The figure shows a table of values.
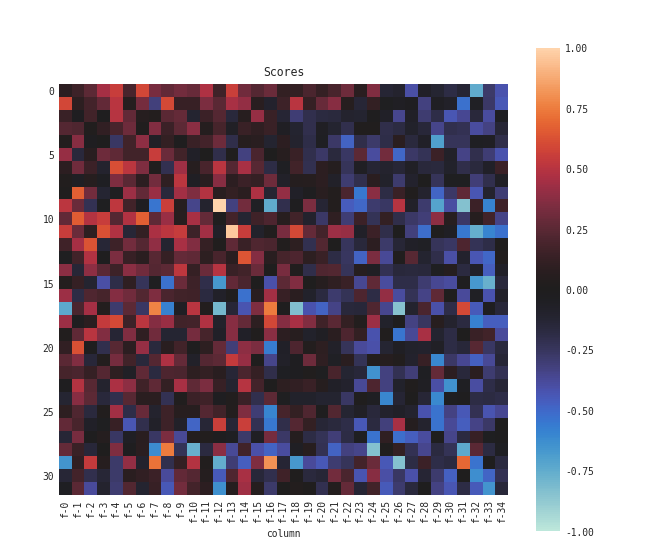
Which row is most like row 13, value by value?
23
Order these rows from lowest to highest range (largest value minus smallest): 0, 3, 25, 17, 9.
3, 25, 0, 17, 9
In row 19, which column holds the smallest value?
f-26
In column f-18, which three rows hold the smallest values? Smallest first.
17, 29, 2
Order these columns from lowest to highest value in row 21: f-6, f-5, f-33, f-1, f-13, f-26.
f-33, f-6, f-26, f-5, f-1, f-13
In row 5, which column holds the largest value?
f-7
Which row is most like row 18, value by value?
0
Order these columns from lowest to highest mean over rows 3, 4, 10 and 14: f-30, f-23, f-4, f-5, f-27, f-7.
f-27, f-30, f-23, f-4, f-7, f-5
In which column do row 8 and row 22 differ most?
f-24
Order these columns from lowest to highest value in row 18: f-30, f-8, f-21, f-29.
f-30, f-29, f-21, f-8
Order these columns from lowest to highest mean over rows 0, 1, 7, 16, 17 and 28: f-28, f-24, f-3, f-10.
f-28, f-24, f-10, f-3
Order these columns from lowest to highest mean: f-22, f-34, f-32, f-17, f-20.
f-32, f-34, f-22, f-20, f-17
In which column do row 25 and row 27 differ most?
f-16
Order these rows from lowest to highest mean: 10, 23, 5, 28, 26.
28, 26, 5, 23, 10
